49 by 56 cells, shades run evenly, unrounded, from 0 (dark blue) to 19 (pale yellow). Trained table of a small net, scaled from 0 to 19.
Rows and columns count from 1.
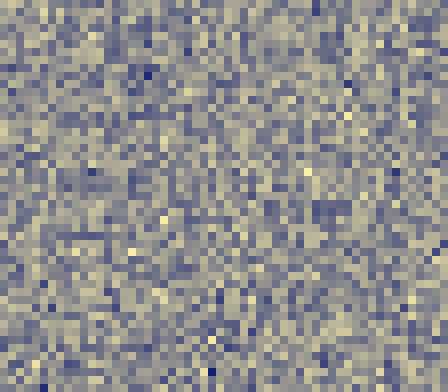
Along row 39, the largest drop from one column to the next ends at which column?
51
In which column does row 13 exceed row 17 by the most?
37
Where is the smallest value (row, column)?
47, 27
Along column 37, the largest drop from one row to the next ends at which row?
14
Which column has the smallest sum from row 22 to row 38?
50
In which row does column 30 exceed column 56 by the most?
7
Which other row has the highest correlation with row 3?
45
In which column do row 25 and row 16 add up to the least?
32
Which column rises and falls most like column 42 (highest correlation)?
49
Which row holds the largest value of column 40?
35
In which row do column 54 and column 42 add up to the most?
22
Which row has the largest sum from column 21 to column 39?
21
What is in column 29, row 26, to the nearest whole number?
14
